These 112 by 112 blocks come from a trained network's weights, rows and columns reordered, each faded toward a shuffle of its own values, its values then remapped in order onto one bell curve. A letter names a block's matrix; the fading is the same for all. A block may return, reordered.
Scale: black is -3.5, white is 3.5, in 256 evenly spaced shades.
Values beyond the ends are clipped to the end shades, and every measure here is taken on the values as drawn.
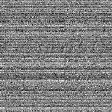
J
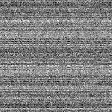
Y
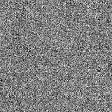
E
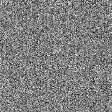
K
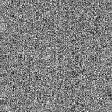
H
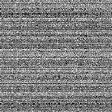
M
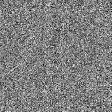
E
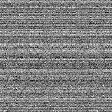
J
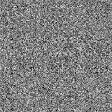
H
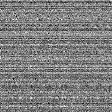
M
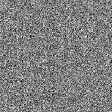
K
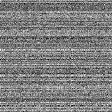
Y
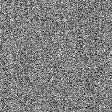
K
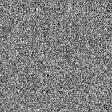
E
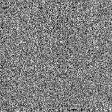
K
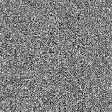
H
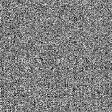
K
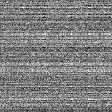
Y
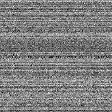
J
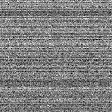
J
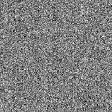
K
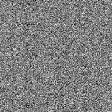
H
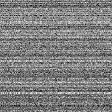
Y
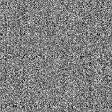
K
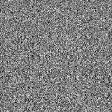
K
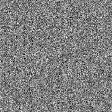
H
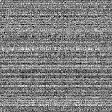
Y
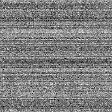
M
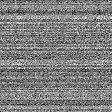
M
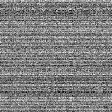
Y
